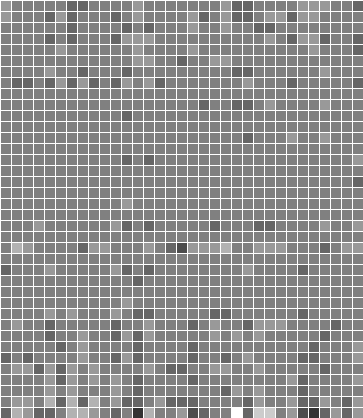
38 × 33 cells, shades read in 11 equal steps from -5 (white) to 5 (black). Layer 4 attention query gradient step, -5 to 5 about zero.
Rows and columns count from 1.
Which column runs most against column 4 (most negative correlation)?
24
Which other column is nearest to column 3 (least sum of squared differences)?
9
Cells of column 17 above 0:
4
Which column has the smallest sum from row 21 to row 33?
33
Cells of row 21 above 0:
5
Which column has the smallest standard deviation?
10
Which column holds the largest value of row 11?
12
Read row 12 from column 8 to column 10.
0 0 0
